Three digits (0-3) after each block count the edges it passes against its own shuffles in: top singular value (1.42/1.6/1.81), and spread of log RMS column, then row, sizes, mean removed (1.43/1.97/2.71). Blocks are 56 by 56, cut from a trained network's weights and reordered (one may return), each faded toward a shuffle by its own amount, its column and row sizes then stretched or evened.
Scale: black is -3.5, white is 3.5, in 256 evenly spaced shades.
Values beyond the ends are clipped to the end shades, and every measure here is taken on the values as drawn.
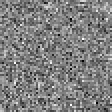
0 1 0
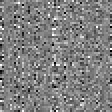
1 3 0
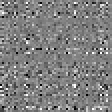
3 3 3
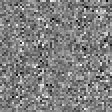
0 2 1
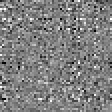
1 2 2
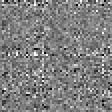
1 2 2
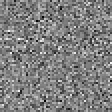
0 0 1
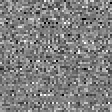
1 0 3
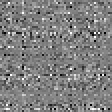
0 2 3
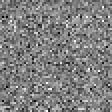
1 0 2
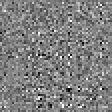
1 2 2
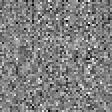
1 2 0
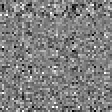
2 2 2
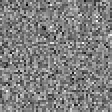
1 0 0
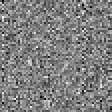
2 2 0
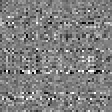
3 1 3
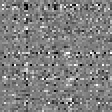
0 2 3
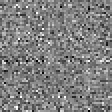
1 1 2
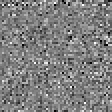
0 2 2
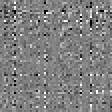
1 3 2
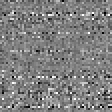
1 1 3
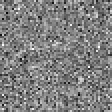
0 1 0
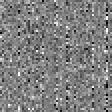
1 3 0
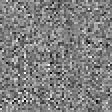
2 1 1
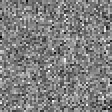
0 1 0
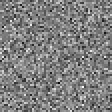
0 0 0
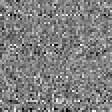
2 1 2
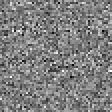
1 0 1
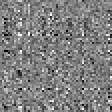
3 2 2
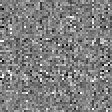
1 2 2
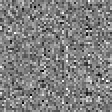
1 2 0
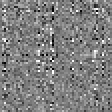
1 3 1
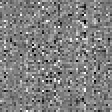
0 3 2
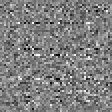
2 1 2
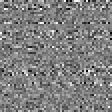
2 0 3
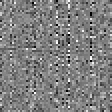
3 3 0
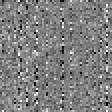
1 3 0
